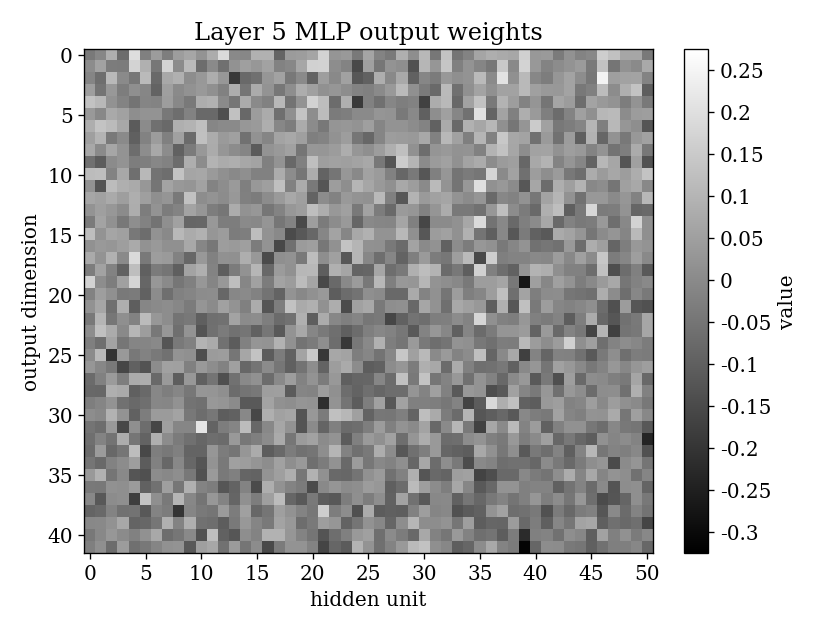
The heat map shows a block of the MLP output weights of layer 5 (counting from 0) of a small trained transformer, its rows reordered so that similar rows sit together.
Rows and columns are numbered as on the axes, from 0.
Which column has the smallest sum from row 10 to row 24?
47
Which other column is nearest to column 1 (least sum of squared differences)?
0
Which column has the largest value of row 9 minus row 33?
28
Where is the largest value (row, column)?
2, 46
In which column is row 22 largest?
35
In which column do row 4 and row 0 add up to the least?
24
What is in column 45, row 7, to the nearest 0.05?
0.1
